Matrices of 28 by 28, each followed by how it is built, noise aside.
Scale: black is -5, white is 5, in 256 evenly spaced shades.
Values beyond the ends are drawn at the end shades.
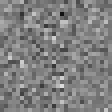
uneven columns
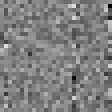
uneven columns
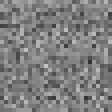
repeating columns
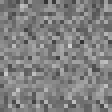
repeating columns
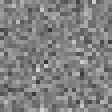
noise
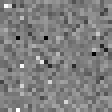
sparse
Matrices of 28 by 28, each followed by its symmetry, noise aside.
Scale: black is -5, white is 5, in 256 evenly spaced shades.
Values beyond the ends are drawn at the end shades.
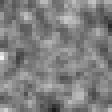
no symmetry.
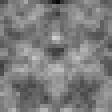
mirrored left to right.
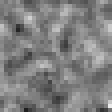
antisymmetric.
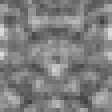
mirrored left to right.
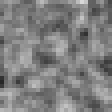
antisymmetric.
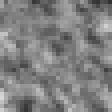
antisymmetric.
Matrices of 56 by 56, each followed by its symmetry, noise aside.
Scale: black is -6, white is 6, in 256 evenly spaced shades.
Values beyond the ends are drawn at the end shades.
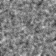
antisymmetric.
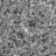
symmetric across the other diagonal.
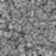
symmetric across the other diagonal.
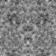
mirrored left to right.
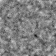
symmetric.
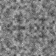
mirrored top to bottom.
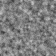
antisymmetric.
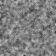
antisymmetric.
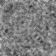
symmetric.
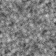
same after a half turn.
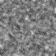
no symmetry.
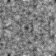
mirrored top to bottom.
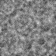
symmetric.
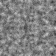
mirrored top to bottom.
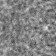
mirrored top to bottom.
